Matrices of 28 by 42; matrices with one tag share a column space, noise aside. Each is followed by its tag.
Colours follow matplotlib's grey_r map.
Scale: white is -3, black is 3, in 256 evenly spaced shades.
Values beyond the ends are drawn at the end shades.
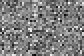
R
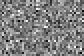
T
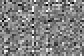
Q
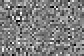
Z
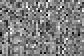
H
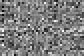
R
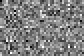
T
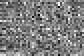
R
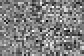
R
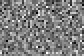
T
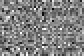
Z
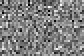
T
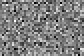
Q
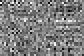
Q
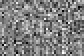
H
